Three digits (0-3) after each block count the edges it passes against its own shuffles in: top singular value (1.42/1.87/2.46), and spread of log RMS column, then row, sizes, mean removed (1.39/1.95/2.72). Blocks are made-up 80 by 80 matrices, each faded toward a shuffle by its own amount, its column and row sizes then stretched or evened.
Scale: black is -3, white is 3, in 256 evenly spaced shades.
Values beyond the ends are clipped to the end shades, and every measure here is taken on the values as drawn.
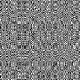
3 2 1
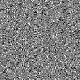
2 0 0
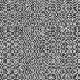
3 1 1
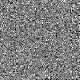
1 2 0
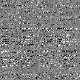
2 1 3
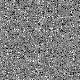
0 1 1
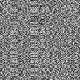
3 1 0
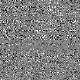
1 2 3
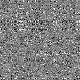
2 0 2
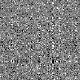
2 2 2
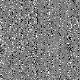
1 3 0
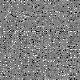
2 1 2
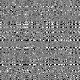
3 1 3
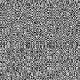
3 2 0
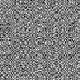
3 0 0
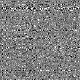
2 1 3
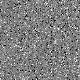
0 1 0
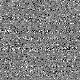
0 0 3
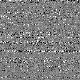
0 0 3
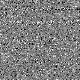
0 0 2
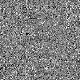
1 1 1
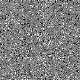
1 1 1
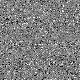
0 0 2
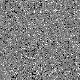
1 1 1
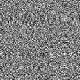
2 0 1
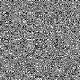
2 0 2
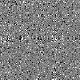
2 2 2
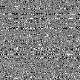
2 1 3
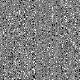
0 3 0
